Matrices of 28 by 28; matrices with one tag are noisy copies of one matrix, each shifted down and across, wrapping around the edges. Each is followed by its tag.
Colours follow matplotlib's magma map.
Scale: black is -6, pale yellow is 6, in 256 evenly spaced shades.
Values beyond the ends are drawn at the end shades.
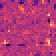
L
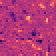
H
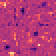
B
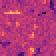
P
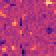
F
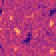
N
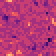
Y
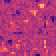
B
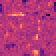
P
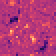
N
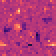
P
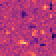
F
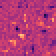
B
